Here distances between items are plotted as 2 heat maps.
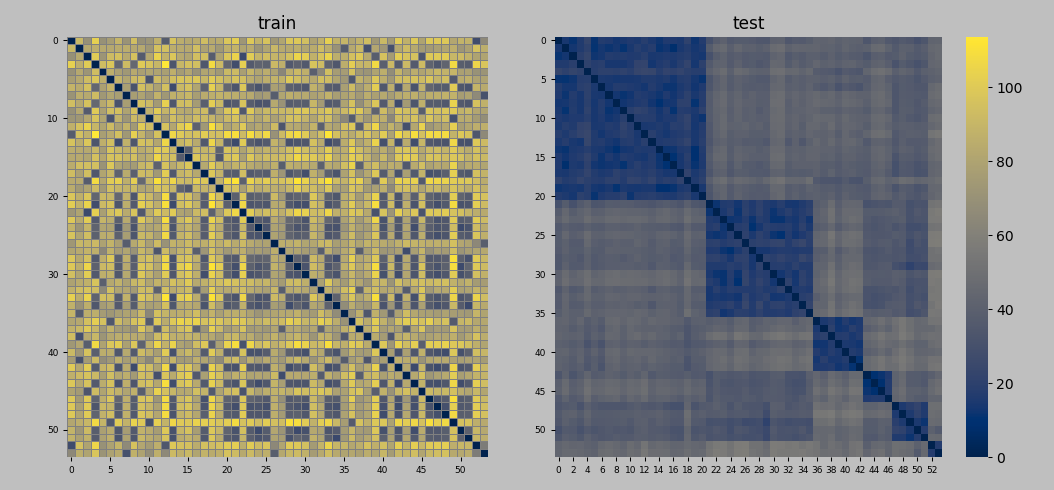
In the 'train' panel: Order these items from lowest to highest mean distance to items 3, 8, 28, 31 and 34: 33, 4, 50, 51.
51, 50, 33, 4
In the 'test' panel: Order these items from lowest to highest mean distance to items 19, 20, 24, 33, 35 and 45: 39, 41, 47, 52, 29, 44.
29, 44, 47, 39, 41, 52
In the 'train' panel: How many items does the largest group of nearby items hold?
23
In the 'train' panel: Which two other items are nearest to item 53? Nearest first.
7, 26
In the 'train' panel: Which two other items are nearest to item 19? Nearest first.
15, 14
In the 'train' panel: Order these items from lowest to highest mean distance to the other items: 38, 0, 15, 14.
38, 0, 14, 15
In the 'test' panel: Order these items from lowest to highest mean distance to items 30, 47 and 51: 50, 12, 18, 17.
50, 17, 12, 18
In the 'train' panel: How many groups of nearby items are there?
9
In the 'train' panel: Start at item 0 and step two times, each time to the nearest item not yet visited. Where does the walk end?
12
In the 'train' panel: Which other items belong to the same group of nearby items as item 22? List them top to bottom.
2, 9, 18, 39, 45
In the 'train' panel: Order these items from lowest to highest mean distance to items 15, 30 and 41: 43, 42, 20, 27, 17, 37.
17, 42, 20, 27, 37, 43
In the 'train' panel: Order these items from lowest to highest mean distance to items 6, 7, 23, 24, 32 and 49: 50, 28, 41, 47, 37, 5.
50, 47, 28, 37, 5, 41
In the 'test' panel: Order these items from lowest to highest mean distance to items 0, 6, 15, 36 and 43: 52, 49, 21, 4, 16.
16, 4, 21, 49, 52
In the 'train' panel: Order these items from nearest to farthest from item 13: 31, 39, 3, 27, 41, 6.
6, 3, 27, 41, 31, 39
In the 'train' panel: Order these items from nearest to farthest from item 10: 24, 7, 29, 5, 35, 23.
5, 35, 7, 24, 23, 29
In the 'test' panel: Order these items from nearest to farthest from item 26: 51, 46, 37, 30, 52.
30, 51, 46, 37, 52
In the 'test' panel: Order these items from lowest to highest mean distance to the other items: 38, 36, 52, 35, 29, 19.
19, 29, 35, 36, 38, 52
